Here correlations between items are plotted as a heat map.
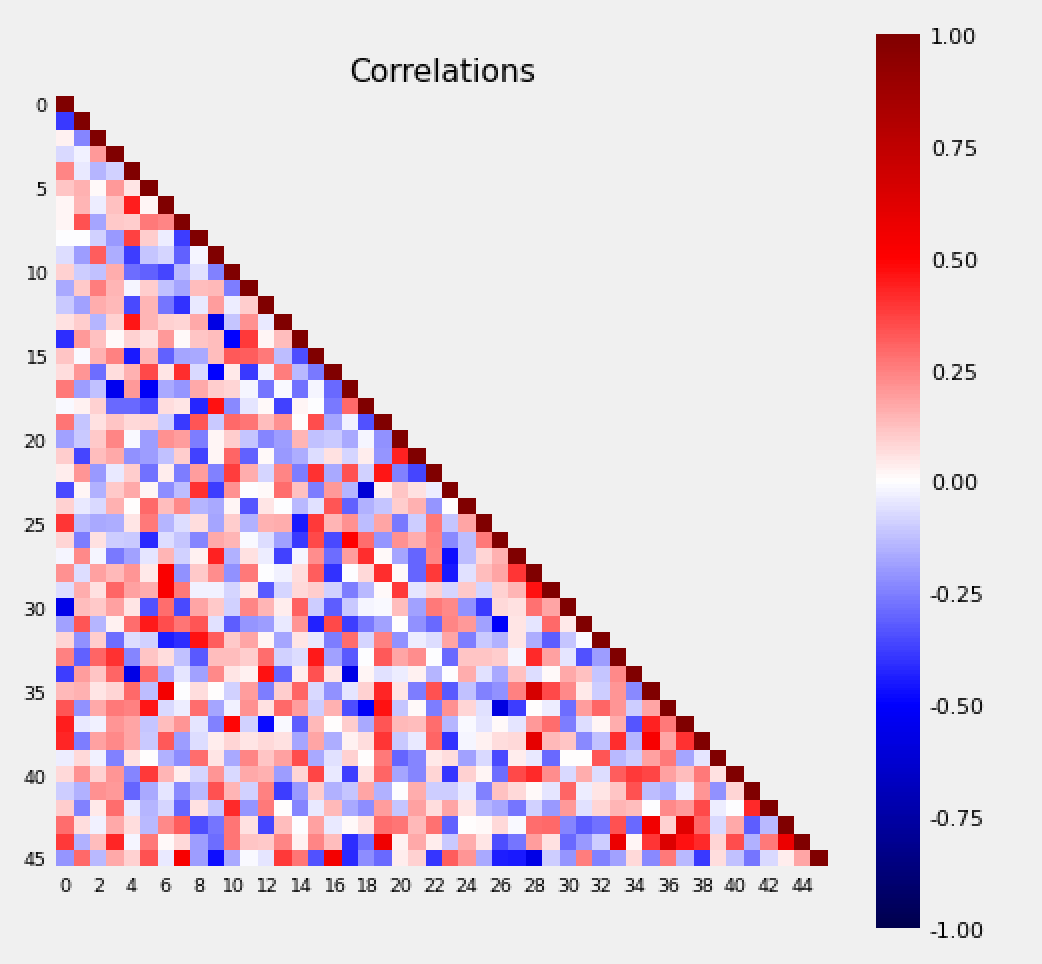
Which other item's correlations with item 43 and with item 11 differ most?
37
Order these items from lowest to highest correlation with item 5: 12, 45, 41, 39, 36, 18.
18, 41, 39, 12, 45, 36
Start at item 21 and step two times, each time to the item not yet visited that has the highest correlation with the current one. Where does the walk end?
29
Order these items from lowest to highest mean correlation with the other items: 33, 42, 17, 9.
17, 9, 42, 33
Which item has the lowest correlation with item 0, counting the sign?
30
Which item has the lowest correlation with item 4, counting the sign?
34
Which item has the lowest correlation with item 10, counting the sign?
14
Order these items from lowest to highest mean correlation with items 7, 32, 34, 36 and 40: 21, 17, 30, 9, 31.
17, 30, 21, 9, 31
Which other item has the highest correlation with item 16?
45
